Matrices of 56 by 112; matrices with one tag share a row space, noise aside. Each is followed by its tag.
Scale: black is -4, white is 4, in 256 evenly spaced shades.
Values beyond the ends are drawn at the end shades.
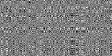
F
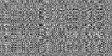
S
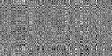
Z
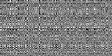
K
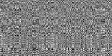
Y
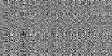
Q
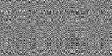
F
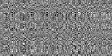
Q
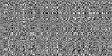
Q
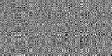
Z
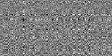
Q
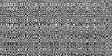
K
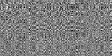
F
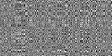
Z
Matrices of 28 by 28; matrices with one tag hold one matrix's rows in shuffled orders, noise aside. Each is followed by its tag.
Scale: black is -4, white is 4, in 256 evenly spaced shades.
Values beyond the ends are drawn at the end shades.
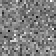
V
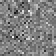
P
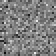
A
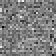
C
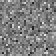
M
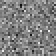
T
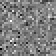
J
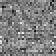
C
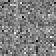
V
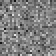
J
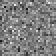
J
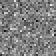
V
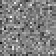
J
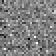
A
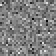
M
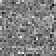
C
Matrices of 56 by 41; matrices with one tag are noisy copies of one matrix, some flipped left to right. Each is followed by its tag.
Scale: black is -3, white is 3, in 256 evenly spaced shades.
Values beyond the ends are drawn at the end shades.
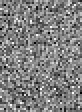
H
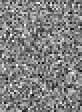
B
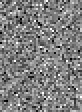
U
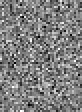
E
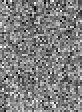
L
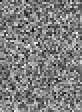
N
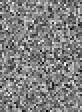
B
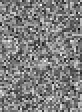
U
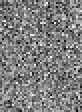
L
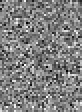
N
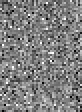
L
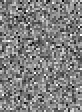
U
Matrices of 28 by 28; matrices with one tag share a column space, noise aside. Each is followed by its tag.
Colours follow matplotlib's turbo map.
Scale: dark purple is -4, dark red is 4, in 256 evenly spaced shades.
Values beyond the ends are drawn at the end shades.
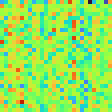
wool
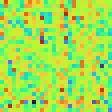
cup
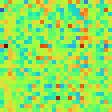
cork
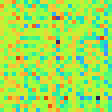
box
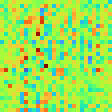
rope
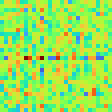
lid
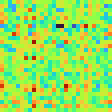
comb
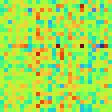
cork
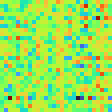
box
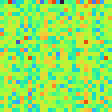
wool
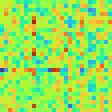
rope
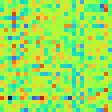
box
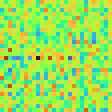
lid
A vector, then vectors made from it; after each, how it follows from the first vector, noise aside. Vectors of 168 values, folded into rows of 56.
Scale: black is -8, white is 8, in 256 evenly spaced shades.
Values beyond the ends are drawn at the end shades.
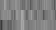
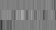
partly zeroed.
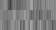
wrapped around.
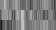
scaled up.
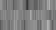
wrapped around.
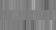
reversed, partly zeroed.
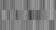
wrapped around.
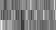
negated, scaled up.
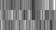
reversed, negated, scaled up.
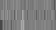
partly zeroed.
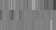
reversed, partly zeroed.
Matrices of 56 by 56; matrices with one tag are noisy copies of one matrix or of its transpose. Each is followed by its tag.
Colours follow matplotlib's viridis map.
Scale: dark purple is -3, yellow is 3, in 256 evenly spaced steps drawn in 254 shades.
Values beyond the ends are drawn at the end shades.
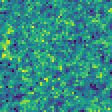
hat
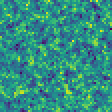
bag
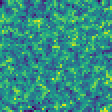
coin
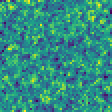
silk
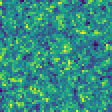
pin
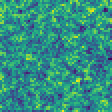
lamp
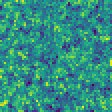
lamp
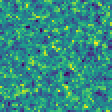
bag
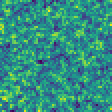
silk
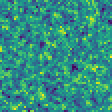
bag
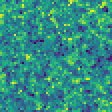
lamp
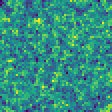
coin
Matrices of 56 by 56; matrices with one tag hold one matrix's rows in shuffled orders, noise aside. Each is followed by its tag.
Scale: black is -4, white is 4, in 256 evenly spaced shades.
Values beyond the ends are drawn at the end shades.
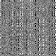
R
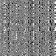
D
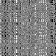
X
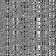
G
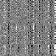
D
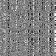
D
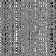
X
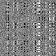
G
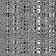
G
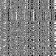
D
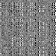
R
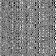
R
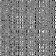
R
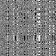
G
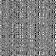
R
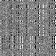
R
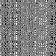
X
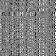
R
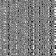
D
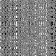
X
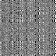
R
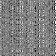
R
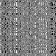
X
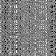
X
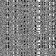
G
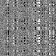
G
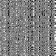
D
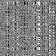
G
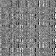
R
